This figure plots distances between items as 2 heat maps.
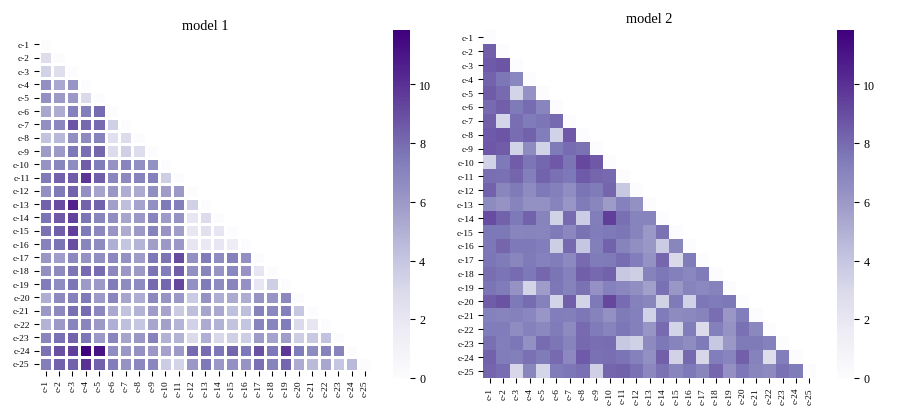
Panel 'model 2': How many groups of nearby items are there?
8
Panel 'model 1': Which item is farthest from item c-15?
c-3
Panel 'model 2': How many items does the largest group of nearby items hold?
5
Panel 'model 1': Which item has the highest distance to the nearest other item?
c-24
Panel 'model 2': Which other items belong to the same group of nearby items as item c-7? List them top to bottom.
c-2
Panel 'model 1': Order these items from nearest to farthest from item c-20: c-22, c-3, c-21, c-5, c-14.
c-22, c-21, c-14, c-5, c-3
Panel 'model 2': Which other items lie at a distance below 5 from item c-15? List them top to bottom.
c-17, c-22, c-24
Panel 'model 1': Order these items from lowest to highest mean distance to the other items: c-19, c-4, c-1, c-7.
c-7, c-1, c-19, c-4
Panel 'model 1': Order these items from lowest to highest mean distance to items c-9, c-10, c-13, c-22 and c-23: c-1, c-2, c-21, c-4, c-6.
c-21, c-6, c-1, c-2, c-4
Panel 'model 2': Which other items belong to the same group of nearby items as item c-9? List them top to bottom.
c-3, c-5, c-25
